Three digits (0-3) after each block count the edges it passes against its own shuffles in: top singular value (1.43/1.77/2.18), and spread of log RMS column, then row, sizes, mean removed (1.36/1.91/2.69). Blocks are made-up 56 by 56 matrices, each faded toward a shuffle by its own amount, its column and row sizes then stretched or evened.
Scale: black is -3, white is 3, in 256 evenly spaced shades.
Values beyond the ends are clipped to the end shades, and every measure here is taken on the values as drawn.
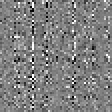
3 3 1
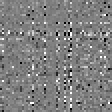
2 3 2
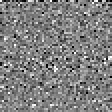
1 0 2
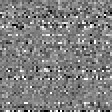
1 0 3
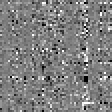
1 3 2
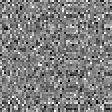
3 0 1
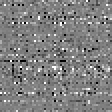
0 1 3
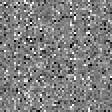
0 2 0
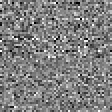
2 1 2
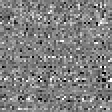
0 1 3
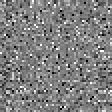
2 0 0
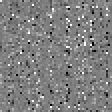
0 2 0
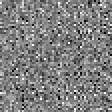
2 2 0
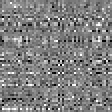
3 1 3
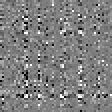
3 3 2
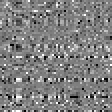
3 0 3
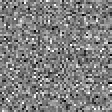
2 0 0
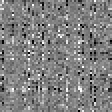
2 3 2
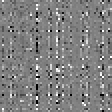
3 3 2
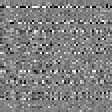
3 0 3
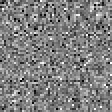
2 0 1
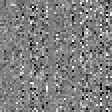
0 3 0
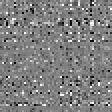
2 2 3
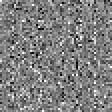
0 2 0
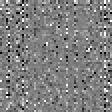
2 3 0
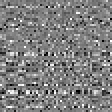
3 0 3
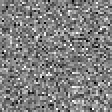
1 0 0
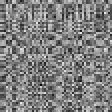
3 1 1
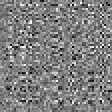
3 2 2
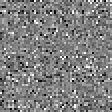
1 0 2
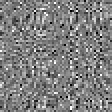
3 2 1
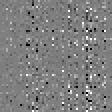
1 3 1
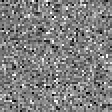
0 0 1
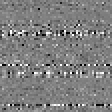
3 0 3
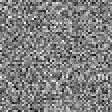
2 0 0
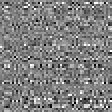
3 0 3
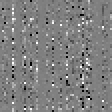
1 3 0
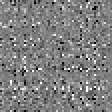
1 2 2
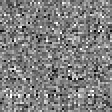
1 0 2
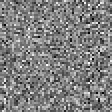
2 1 0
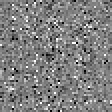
0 2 0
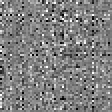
1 3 2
